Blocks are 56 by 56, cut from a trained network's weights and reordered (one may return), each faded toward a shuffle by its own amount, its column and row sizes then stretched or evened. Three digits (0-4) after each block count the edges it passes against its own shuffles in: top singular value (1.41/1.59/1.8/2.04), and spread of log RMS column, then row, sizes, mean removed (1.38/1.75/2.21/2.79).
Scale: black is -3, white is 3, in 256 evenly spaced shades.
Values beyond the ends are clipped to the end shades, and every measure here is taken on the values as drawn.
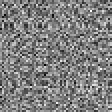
4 0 0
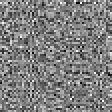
4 1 2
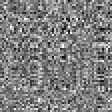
4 2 2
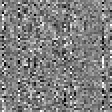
2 4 0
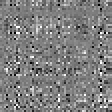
4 4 4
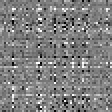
2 4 4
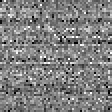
2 0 2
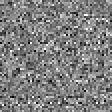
0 0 3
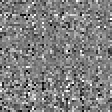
0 3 3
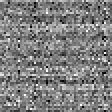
3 2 0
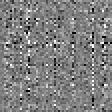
3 4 2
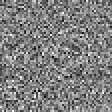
2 0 0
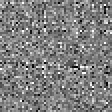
1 3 3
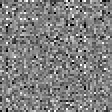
2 3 2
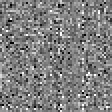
0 3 2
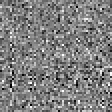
2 3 2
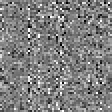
0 3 2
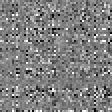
1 4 4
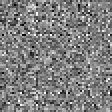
2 1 2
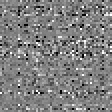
0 3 4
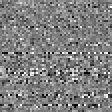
1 0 4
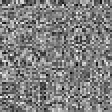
4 1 2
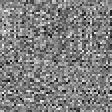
3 0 2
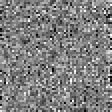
2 3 0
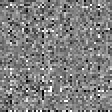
0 3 3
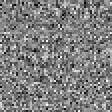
2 0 2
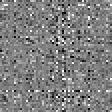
1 4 4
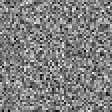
3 0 0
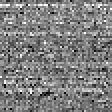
3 1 3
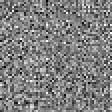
3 2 1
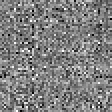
1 1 2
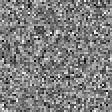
0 0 0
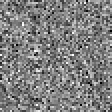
1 1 0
